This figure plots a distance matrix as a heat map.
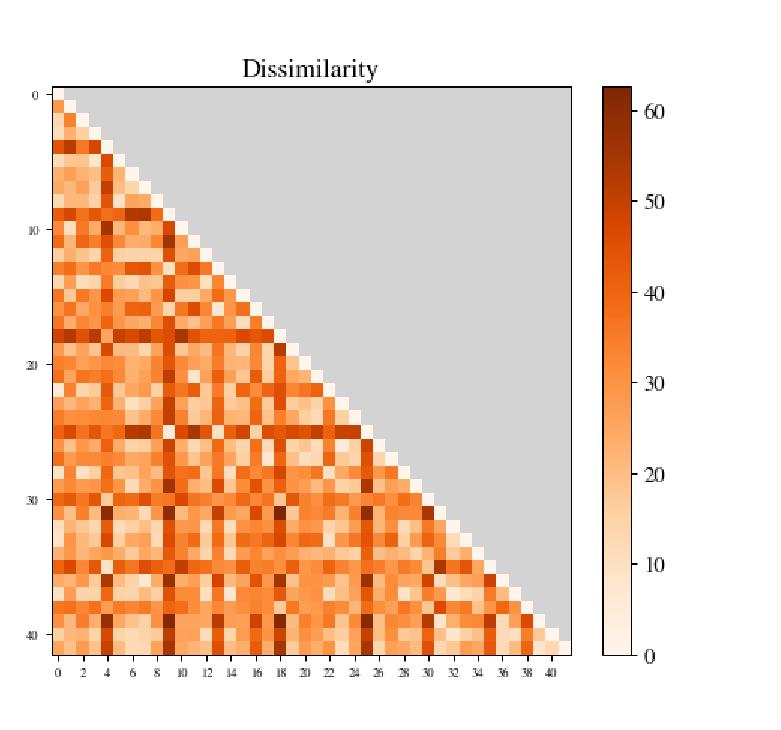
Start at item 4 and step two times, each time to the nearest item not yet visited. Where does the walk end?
30
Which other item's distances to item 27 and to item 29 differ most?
17
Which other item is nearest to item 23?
26
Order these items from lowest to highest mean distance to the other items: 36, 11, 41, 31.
41, 36, 11, 31
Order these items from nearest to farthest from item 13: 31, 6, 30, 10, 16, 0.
16, 30, 0, 10, 6, 31
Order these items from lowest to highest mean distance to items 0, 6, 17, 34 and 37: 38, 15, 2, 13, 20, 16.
2, 20, 15, 38, 16, 13
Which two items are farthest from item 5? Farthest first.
18, 4
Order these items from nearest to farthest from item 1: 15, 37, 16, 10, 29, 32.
10, 15, 32, 37, 29, 16
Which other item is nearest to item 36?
7
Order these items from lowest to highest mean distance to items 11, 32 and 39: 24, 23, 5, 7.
23, 7, 5, 24
